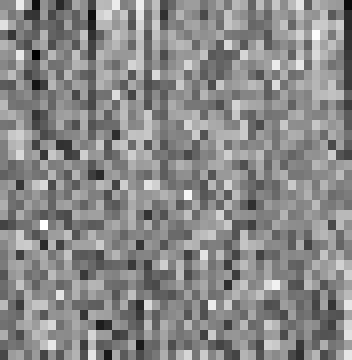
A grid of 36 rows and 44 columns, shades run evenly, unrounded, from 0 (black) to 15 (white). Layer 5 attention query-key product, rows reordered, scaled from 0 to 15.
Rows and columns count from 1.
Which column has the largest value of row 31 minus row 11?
44
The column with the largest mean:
40
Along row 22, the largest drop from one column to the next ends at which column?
29
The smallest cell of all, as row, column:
6, 5
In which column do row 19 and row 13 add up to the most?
19
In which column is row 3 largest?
1
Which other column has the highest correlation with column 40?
18
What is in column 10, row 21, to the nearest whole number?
8
